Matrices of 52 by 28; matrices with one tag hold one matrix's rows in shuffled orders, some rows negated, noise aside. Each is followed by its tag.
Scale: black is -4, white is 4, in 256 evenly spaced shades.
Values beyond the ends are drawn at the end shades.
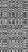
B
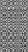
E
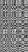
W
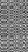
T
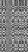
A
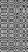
T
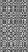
E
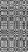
T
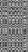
B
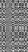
A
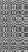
W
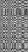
W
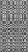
E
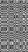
T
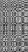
W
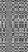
A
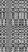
A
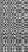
W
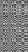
W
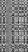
A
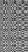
W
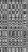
B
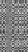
A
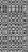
B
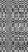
A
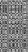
B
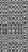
B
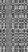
A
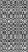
E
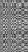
W
